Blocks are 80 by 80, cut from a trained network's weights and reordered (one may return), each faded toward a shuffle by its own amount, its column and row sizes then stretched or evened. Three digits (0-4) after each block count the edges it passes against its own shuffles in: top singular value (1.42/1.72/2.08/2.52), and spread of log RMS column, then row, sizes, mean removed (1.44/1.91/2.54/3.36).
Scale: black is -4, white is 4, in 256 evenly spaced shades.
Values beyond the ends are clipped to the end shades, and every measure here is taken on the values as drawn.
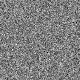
0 0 0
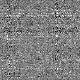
1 3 2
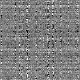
3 4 0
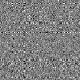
3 0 2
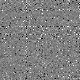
2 1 2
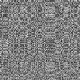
4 0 2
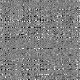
1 2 4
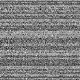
4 1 0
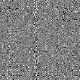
1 3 2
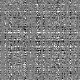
3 4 2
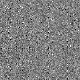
2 2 0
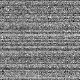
4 2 1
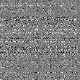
1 2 4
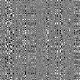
4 4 2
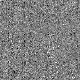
0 1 1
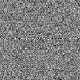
3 0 1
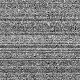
4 0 1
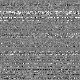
2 1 4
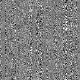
0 4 1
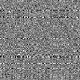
4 0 3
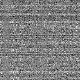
3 3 0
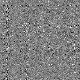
1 2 2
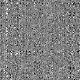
1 2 3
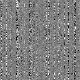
2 4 1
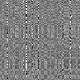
4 3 0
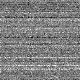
4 1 3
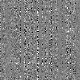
0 4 1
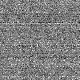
1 0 2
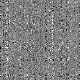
1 3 2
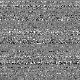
1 0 4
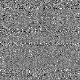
1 1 3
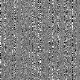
0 4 0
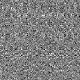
3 1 2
